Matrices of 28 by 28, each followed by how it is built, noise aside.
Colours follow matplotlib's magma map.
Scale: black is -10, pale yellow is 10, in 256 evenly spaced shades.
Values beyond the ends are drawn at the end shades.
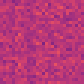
repeating rows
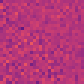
lower triangular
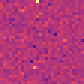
sparse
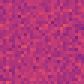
repeating rows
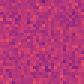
repeating rows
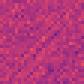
Hankel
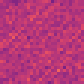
Hankel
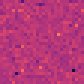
sparse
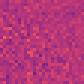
lower triangular
